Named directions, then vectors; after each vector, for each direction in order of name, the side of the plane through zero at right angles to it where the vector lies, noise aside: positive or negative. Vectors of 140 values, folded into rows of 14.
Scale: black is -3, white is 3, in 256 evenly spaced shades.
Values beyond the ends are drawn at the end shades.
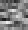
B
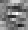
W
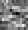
negative, negative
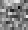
negative, positive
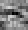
negative, negative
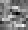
negative, negative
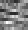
positive, negative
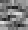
positive, positive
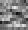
negative, negative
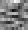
negative, positive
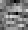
positive, negative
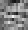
positive, negative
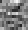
negative, positive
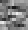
positive, positive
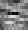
positive, negative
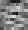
positive, negative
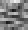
negative, positive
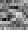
positive, positive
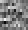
negative, negative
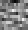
positive, negative
